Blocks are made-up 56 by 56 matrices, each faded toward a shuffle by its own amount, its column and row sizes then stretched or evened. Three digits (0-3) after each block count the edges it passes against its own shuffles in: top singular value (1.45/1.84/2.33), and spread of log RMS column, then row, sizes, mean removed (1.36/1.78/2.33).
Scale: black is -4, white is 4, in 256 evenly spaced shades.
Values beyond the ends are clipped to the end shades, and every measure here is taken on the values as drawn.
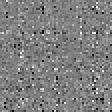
1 2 2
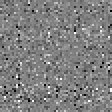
0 2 2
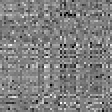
3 2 3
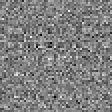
2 0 2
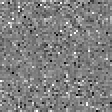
0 1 1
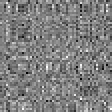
3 2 1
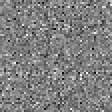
1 0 2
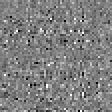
2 1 2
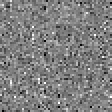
0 1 1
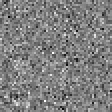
1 1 0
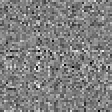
1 1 2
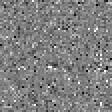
0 1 1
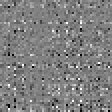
1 3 3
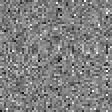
2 1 0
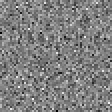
1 0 0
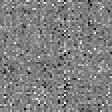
2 2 0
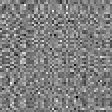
3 1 0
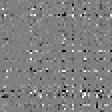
2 3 3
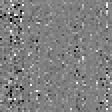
0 3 0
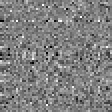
2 1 2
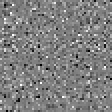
2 1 1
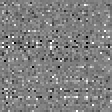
2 1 3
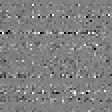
1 0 3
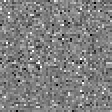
1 0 1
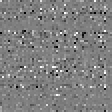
0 2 3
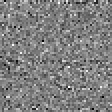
0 0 2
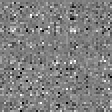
1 2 3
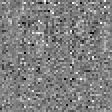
1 2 2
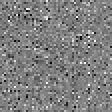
1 2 0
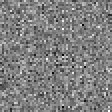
1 1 0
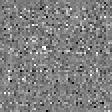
1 1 2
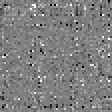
0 2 2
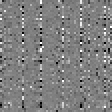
3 3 1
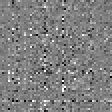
0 3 2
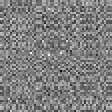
3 1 1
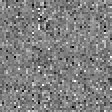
0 2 0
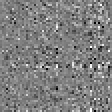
1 3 2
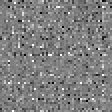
1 1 3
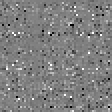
0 2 2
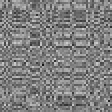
3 0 3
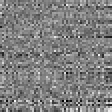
3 2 3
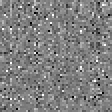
1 1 1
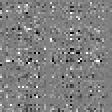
1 3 3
